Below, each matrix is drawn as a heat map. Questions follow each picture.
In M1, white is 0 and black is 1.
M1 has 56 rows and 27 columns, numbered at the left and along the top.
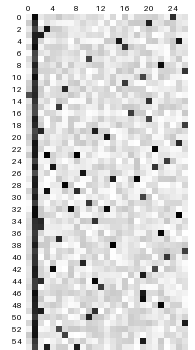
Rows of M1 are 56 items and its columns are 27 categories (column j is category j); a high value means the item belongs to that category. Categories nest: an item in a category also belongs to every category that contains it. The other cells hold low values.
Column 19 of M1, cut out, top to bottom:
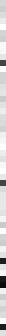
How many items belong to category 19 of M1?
6
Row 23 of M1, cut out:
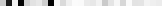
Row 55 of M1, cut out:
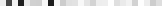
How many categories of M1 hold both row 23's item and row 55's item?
3
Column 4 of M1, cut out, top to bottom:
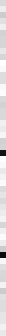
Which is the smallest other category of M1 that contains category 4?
21
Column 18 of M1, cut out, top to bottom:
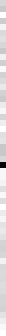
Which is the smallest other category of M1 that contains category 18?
14
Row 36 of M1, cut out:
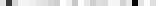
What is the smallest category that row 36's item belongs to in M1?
22
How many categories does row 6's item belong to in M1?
1
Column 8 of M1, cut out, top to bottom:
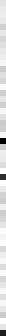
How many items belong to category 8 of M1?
3
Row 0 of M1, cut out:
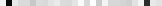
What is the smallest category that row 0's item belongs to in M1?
24
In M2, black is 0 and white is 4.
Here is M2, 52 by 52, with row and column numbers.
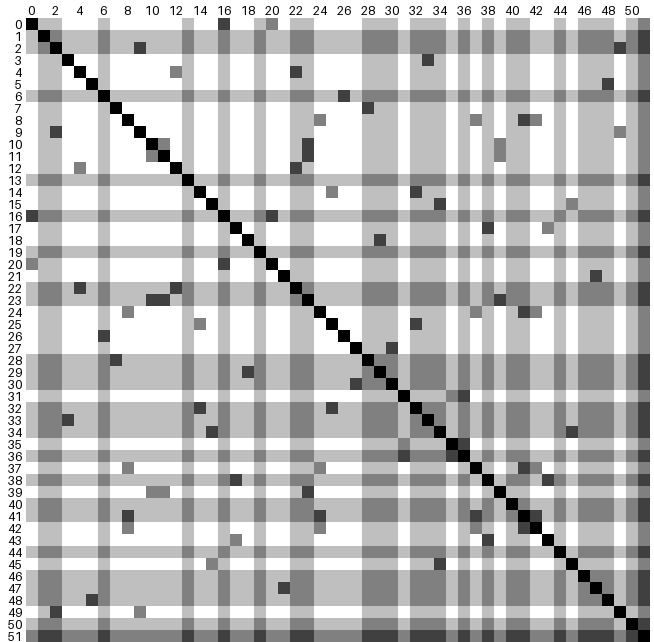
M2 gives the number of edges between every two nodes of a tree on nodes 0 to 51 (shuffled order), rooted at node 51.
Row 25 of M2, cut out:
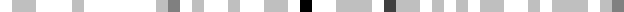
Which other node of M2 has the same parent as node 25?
14
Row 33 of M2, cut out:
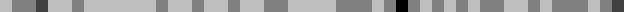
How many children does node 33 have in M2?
1
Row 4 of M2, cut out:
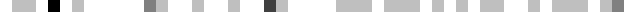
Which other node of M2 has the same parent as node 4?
12
